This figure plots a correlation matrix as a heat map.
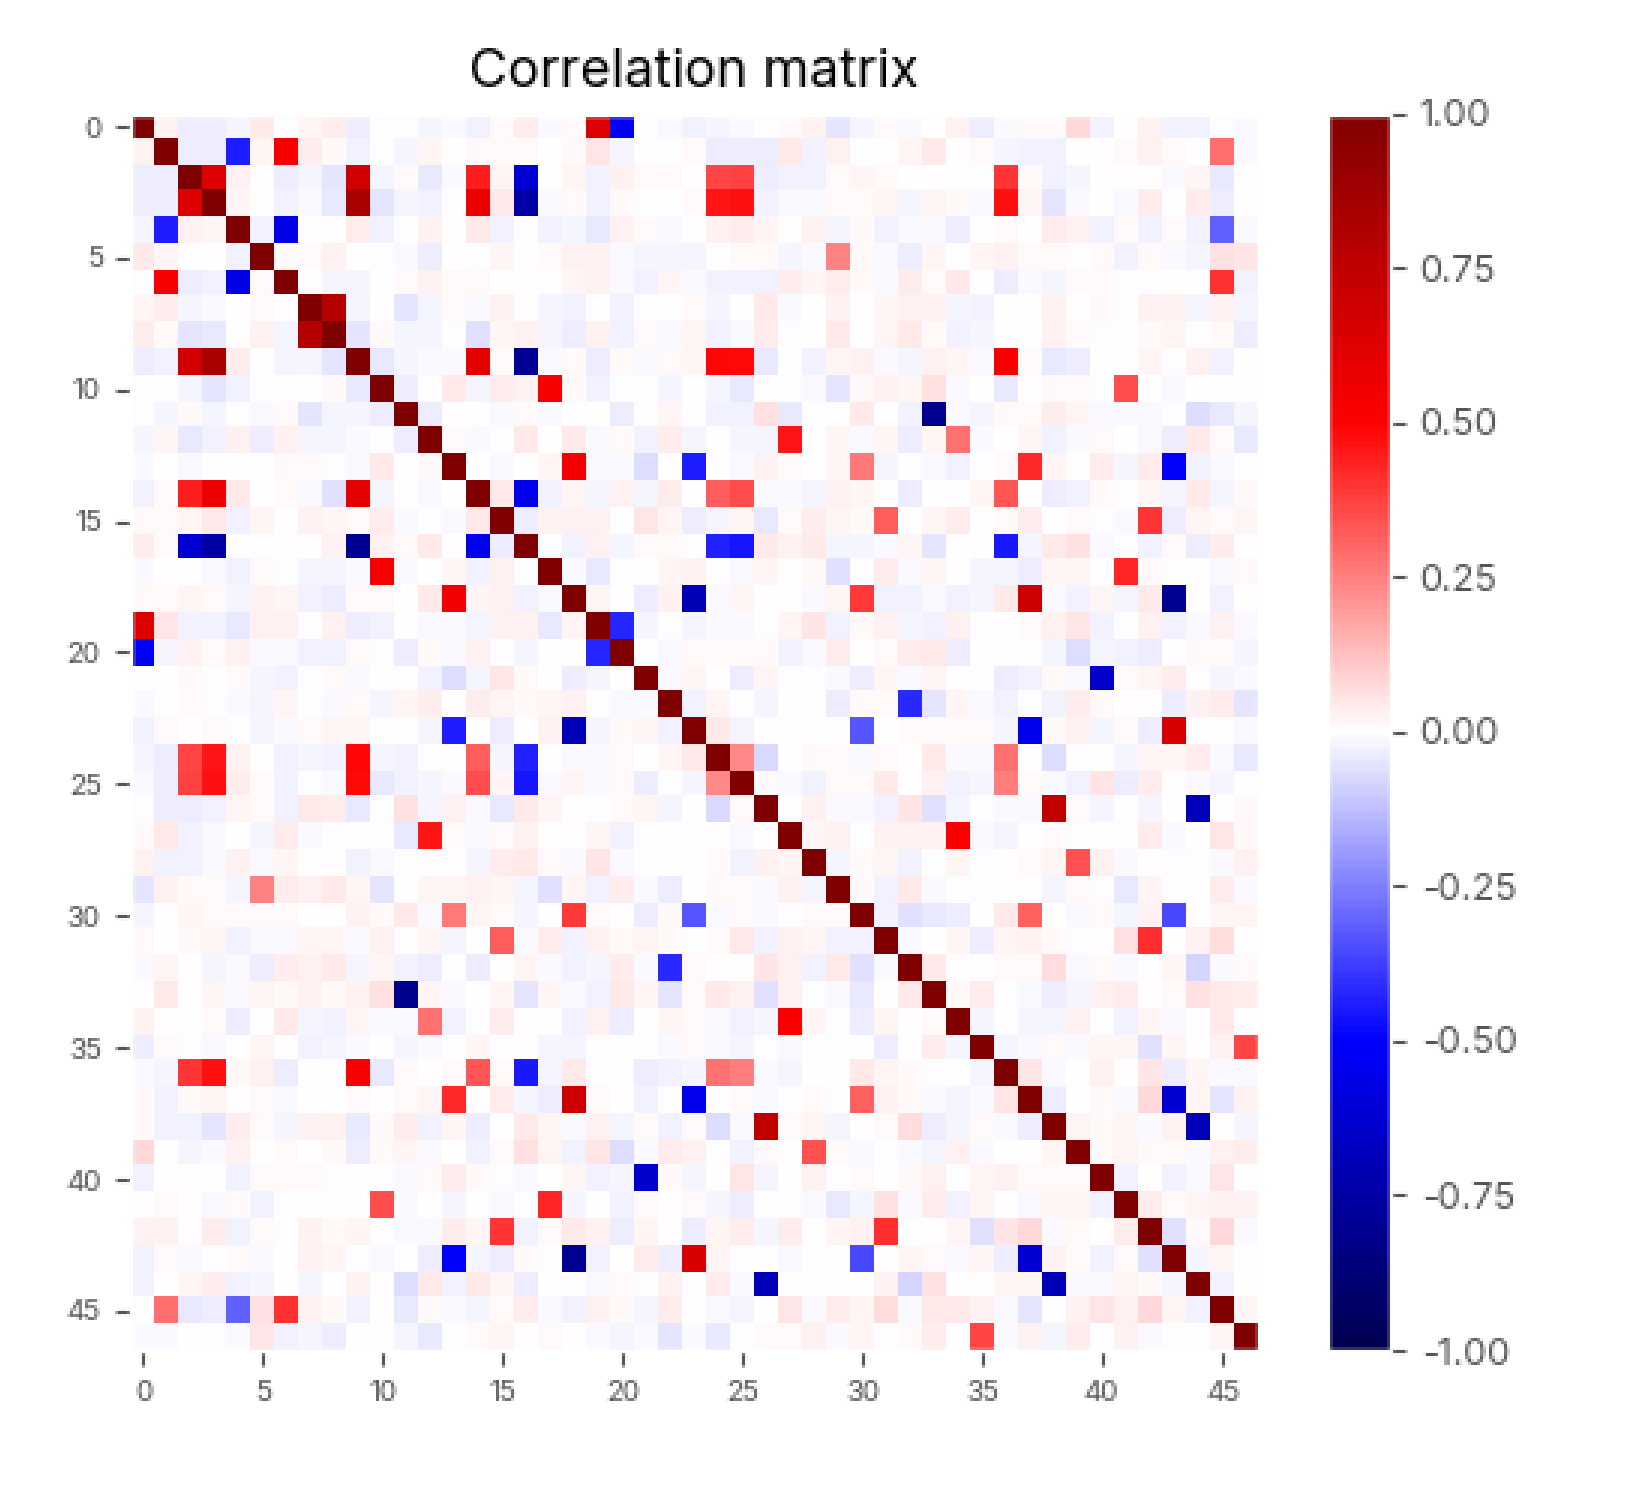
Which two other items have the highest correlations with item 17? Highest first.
10, 41
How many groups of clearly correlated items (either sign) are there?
15
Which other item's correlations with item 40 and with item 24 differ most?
21
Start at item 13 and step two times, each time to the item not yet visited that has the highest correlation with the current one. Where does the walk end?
37
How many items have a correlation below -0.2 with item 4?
3
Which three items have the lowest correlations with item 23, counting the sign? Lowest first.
18, 37, 13
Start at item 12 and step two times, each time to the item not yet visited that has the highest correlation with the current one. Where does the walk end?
34
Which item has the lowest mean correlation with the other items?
16
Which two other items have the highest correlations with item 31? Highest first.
42, 15
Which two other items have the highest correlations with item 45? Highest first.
6, 1
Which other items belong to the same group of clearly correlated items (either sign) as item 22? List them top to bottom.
32
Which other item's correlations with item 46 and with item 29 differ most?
35
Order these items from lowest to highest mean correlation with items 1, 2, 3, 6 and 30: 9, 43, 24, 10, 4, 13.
4, 43, 10, 13, 24, 9
